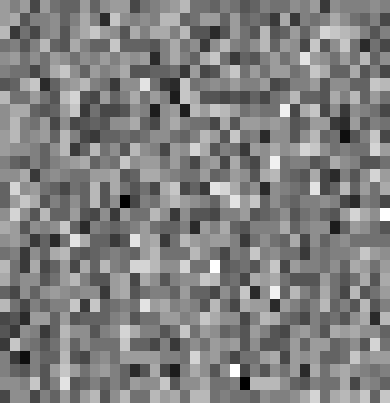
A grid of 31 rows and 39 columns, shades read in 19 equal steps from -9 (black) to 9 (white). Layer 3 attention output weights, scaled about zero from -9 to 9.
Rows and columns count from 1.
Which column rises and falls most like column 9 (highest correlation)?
34
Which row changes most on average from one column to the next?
15
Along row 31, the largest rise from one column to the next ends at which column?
39
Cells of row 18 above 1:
8
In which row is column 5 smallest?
7
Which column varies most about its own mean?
22
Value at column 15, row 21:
6
